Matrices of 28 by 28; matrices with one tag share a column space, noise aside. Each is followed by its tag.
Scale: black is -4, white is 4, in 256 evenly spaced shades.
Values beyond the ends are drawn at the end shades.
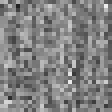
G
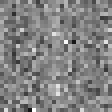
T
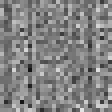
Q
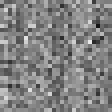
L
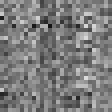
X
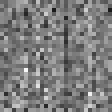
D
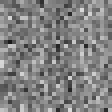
T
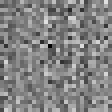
T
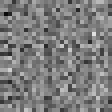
T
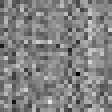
T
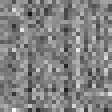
D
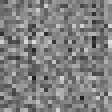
L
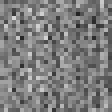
X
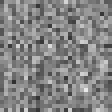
T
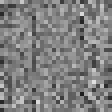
G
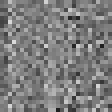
T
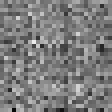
T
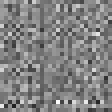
Q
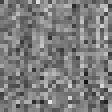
G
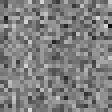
X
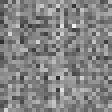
L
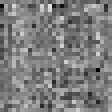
G
